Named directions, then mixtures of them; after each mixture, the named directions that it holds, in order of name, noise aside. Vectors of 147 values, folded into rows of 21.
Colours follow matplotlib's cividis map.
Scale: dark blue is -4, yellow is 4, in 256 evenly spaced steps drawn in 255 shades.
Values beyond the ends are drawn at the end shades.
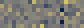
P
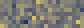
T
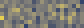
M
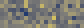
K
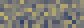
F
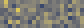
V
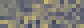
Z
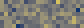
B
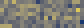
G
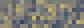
F, M, T.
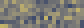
G, Z.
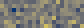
B, K, Z.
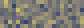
T, V.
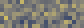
F.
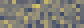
G, P, Z.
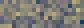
F, G, P.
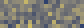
B, Z.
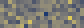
F, M, V.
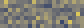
P, V.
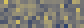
G, V.
